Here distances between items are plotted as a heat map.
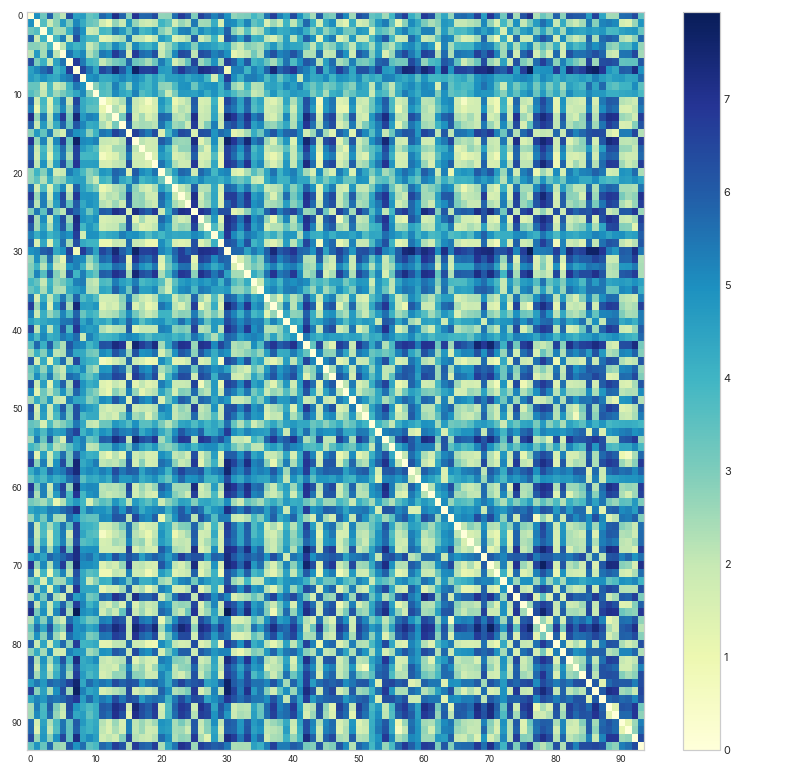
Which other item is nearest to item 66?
11
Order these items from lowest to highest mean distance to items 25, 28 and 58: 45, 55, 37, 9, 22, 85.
85, 9, 45, 55, 22, 37
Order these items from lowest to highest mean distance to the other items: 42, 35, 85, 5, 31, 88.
35, 5, 31, 88, 42, 85
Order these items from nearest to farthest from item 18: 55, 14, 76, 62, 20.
76, 14, 62, 55, 20
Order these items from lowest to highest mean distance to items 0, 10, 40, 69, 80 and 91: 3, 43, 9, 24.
3, 24, 9, 43
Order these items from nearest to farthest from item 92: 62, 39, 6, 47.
47, 6, 39, 62
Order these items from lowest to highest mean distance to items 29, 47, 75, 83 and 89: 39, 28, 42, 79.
28, 39, 79, 42
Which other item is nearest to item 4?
62
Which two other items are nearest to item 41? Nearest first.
8, 28
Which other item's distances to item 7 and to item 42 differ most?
30
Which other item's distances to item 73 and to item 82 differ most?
6
